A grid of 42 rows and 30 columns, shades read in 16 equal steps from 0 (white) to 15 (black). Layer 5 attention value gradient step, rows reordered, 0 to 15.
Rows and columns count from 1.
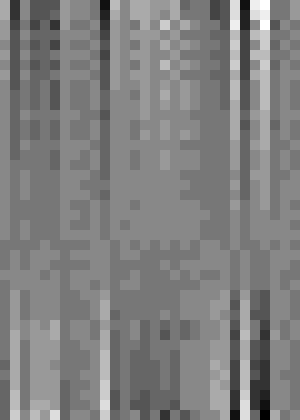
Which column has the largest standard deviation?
27
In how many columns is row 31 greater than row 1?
16
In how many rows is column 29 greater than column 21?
5
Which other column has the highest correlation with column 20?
10
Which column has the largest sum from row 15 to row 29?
25
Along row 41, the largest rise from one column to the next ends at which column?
26
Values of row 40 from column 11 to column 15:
3 10 8 9 10
